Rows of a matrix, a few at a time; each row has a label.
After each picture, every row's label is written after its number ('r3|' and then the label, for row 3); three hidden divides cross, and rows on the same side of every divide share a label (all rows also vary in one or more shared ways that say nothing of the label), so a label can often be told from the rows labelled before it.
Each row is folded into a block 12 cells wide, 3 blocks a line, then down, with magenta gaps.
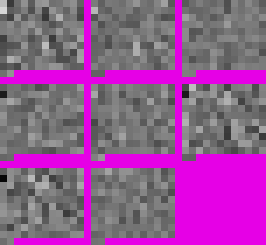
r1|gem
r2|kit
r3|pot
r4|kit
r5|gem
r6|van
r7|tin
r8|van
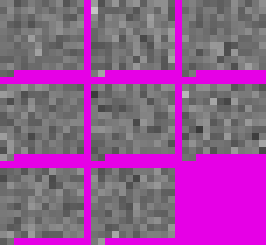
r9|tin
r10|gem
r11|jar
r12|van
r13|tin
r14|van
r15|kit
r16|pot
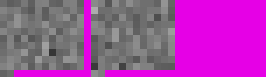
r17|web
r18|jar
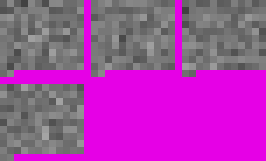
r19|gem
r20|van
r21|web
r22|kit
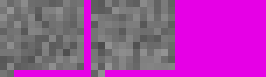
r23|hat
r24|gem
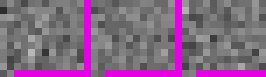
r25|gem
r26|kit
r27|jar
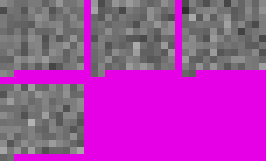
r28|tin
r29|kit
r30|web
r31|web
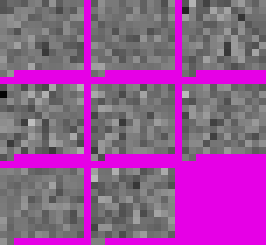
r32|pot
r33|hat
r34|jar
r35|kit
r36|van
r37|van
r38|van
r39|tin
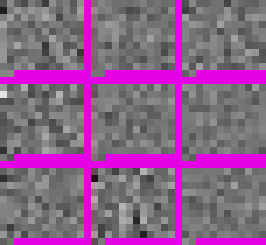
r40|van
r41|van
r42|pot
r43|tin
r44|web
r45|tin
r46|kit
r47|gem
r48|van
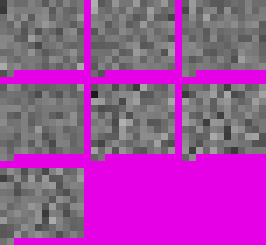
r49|web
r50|tin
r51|hat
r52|van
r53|kit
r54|gem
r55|jar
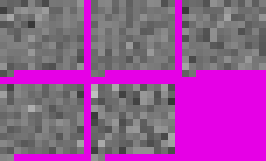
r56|kit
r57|van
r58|web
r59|pot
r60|jar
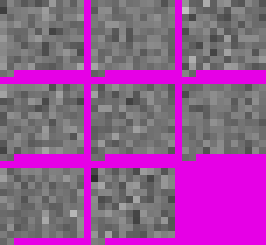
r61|pot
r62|web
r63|van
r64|tin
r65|pot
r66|kit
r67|kit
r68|pot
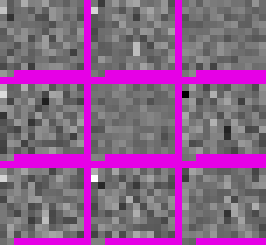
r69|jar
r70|kit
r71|tin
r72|jar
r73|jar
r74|van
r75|hat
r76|jar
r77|van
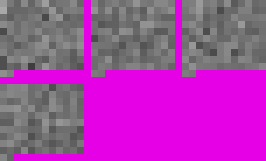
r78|jar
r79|tin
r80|hat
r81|van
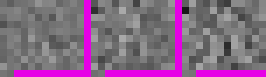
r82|kit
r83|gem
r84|jar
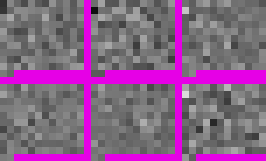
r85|web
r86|tin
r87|pot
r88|jar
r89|van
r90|van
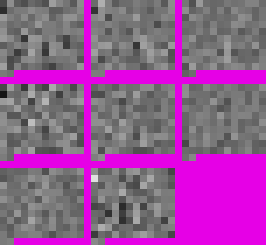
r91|gem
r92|van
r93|web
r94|pot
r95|gem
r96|jar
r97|gem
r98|van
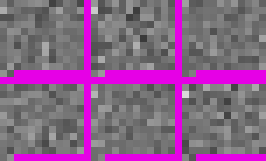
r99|hat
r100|gem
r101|gem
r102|gem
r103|pot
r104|tin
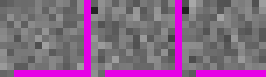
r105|web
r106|hat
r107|hat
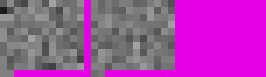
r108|gem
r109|web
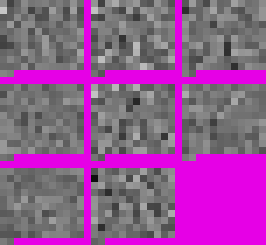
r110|gem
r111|web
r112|jar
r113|web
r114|hat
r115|van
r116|jar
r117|tin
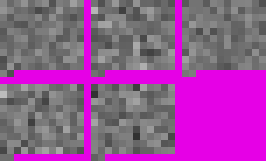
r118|tin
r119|web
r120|pot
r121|jar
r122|pot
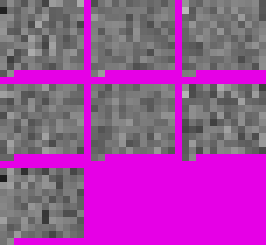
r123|gem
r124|pot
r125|gem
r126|hat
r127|gem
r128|gem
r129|van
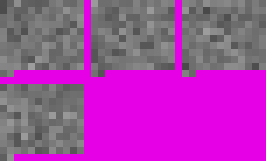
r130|web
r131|tin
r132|jar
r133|pot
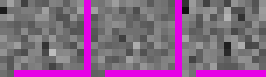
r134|jar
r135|web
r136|van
